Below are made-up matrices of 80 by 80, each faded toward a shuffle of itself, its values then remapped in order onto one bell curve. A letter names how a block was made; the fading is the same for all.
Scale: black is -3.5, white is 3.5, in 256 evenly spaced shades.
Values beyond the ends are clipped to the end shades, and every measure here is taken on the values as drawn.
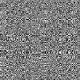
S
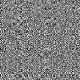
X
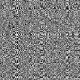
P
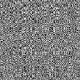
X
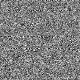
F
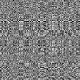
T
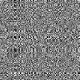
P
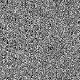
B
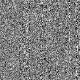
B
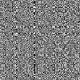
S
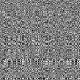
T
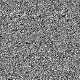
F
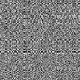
T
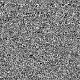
F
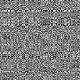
T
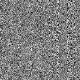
B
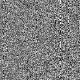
B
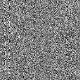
B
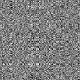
X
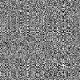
P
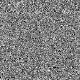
F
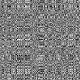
T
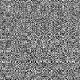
X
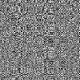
X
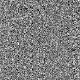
B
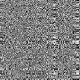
S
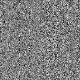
B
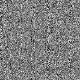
B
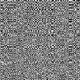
T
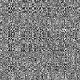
S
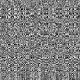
T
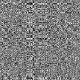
S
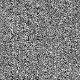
B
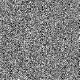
B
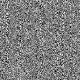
B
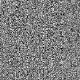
B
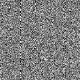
B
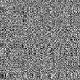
X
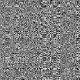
S
